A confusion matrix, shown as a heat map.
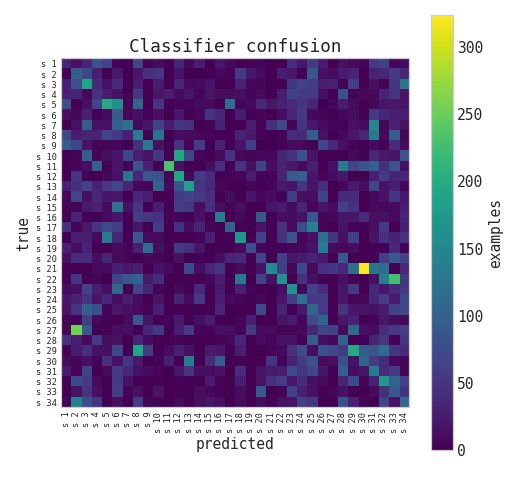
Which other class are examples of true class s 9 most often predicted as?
s 1
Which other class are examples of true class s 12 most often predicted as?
s 7
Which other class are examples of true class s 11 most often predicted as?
s 28
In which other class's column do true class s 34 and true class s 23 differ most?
s 2
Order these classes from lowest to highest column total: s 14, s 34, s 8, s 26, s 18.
s 14, s 18, s 26, s 34, s 8
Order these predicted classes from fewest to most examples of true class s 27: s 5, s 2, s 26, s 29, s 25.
s 5, s 25, s 26, s 29, s 2
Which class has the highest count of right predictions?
s 11
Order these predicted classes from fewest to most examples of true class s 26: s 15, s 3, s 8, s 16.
s 16, s 15, s 3, s 8
